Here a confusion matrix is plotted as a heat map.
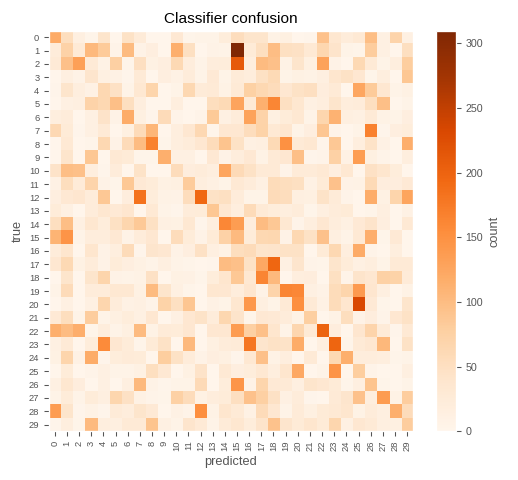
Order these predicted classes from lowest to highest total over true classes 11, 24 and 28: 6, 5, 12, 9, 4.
4, 5, 9, 6, 12
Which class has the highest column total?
15
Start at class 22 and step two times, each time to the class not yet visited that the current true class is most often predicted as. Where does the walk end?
1
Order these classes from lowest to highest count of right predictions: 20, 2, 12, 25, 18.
25, 18, 2, 20, 12
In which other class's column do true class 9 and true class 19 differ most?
8
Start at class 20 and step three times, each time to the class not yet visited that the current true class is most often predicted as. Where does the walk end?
16
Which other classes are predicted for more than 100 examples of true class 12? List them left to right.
7, 26, 29
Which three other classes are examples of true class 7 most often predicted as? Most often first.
26, 8, 22
